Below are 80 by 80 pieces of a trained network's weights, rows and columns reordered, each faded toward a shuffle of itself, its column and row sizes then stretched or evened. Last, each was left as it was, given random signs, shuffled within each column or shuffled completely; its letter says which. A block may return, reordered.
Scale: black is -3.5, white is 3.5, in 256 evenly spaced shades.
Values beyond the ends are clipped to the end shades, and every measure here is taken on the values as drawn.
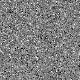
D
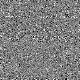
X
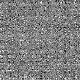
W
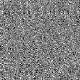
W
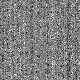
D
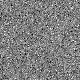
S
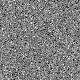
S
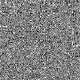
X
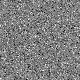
S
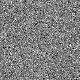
D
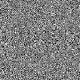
W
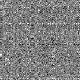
W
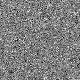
S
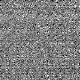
W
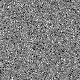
S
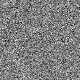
D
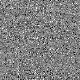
X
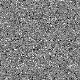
X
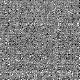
W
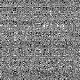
W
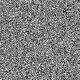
D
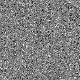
D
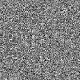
W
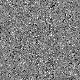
D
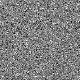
X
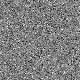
S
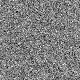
S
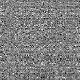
W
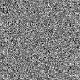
W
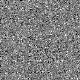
X
